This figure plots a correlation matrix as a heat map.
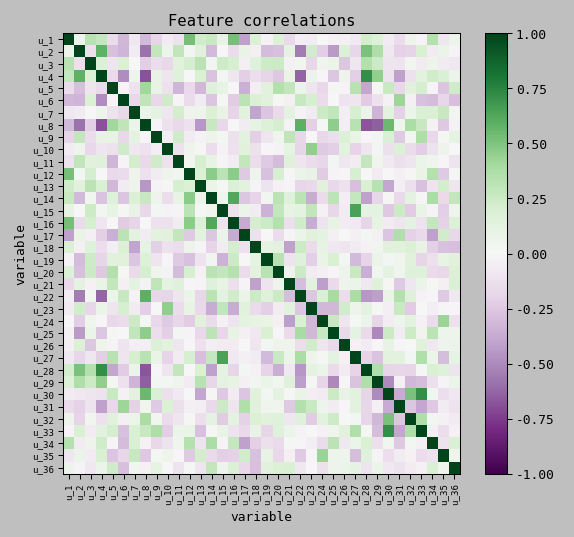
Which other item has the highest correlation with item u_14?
u_16
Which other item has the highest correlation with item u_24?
u_35
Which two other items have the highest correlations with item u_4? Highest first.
u_28, u_2
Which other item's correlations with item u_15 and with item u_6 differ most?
u_27
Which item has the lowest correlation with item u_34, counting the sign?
u_17
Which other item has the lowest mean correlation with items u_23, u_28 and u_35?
u_8
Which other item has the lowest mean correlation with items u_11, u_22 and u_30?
u_29
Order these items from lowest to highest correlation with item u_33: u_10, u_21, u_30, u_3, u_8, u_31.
u_31, u_10, u_3, u_21, u_8, u_30
